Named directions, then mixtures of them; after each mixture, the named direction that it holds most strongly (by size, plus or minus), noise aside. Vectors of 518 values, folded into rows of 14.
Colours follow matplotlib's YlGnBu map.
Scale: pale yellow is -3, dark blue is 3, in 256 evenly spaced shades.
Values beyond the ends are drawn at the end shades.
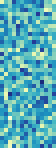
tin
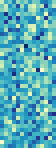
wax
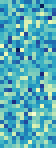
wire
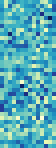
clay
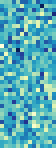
wire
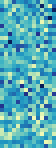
clay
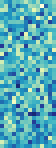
wire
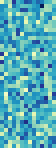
tin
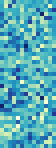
clay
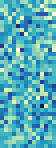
wire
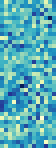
clay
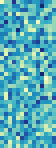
tin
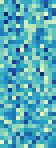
wax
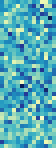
clay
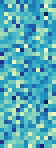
wax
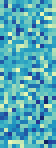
clay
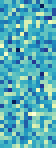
wire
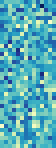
wire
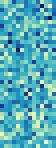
wire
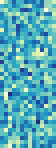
tin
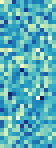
tin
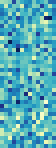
clay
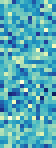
clay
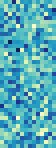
wax
